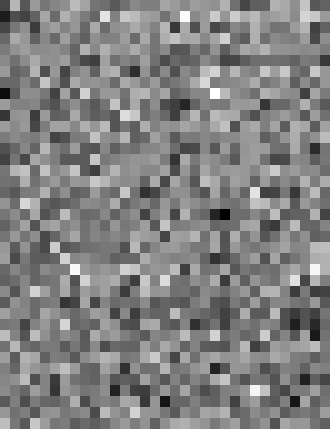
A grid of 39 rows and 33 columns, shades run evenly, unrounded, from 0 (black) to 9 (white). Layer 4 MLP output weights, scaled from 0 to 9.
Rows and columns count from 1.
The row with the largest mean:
2
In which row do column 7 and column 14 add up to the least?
7
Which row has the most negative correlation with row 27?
25
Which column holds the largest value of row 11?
13
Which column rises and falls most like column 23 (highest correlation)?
22
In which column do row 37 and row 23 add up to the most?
14
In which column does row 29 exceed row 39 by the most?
28
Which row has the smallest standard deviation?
5
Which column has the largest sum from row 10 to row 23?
26
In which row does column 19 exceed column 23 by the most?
20
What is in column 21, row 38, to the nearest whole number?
6
